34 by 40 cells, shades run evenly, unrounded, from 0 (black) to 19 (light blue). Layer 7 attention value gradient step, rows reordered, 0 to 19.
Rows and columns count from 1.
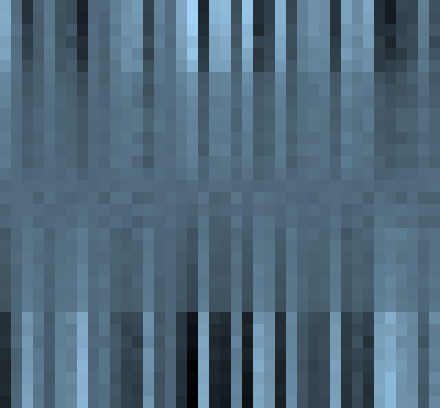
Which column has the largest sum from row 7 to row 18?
18
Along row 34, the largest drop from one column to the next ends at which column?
20
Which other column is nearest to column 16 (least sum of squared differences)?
2
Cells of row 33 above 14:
7
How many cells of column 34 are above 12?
6
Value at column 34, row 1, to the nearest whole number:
15
